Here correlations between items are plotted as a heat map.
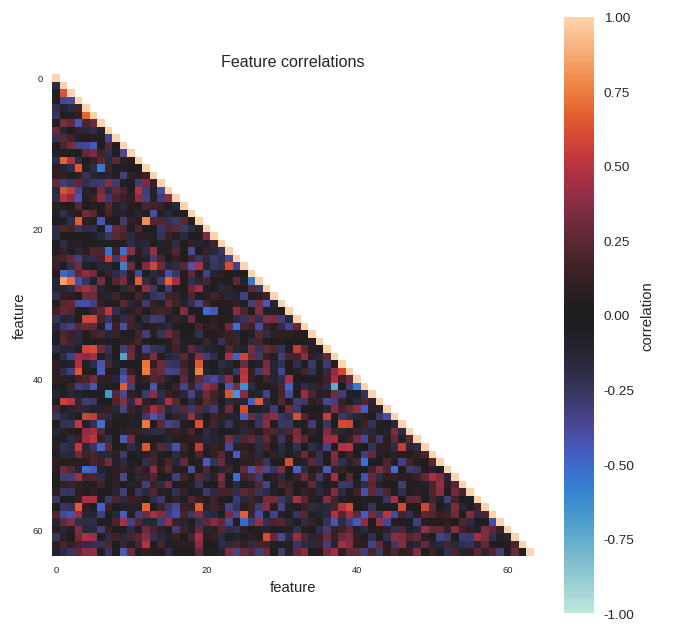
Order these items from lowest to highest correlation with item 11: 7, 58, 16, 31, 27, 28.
58, 7, 28, 31, 16, 27
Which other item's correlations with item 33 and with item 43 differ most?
27
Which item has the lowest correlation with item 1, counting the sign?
26
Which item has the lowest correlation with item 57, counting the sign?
6
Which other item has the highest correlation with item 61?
28
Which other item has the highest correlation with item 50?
53
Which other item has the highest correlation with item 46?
12
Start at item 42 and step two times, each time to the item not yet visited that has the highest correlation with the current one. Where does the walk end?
25
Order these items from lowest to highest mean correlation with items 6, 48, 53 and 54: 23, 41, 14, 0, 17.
41, 14, 0, 17, 23
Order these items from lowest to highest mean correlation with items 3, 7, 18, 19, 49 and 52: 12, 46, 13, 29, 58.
29, 13, 58, 46, 12
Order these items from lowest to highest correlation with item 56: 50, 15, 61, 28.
15, 50, 28, 61
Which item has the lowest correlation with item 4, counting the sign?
52
